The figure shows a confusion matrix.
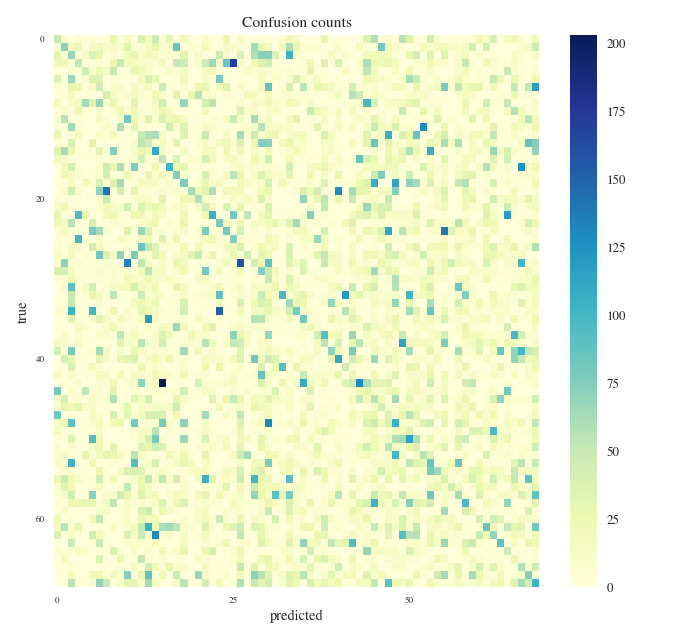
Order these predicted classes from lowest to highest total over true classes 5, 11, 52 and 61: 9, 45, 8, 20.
20, 8, 9, 45
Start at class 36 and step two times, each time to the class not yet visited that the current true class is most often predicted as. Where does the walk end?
46
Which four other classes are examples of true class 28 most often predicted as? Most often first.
26, 10, 66, 30
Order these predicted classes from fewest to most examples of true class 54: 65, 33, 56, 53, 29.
56, 33, 29, 65, 53
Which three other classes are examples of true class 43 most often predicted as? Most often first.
15, 35, 12
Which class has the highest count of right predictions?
43
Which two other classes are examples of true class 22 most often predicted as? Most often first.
64, 3
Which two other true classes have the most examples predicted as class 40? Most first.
19, 57
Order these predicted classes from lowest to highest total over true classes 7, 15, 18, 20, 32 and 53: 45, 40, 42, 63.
63, 40, 42, 45
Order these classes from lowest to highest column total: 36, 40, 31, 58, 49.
31, 36, 40, 49, 58
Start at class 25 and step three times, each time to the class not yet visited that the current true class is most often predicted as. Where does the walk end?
55
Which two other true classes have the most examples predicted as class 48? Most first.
18, 52
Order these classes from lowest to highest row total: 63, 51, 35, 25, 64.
64, 25, 51, 35, 63
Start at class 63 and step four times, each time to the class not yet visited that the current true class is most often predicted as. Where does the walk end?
44
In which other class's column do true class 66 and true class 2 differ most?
33
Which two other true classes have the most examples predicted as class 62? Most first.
49, 14
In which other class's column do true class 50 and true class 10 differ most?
5
